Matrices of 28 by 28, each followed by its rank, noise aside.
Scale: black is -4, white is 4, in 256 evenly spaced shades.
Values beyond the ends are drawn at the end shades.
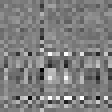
two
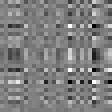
one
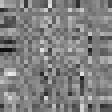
four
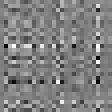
two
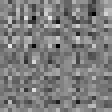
three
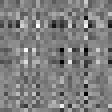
two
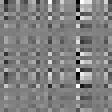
one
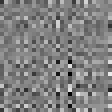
three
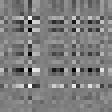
one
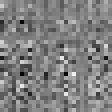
four
